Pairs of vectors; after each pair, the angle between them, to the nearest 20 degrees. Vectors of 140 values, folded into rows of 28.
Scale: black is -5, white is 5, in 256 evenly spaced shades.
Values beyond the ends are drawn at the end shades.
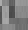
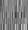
100 degrees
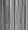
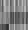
120 degrees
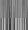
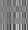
60 degrees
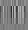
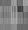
120 degrees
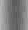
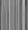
100 degrees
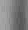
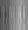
160 degrees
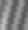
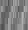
140 degrees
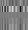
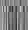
140 degrees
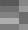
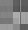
100 degrees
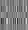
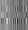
40 degrees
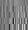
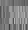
40 degrees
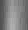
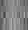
40 degrees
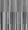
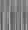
20 degrees
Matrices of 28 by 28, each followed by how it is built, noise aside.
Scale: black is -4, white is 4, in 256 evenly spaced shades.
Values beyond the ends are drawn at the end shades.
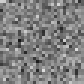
noise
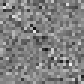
banded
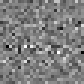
uneven rows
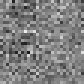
low rank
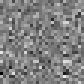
low rank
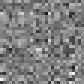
low rank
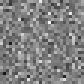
noise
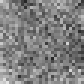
smooth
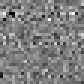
uneven rows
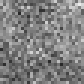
smooth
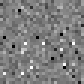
sparse
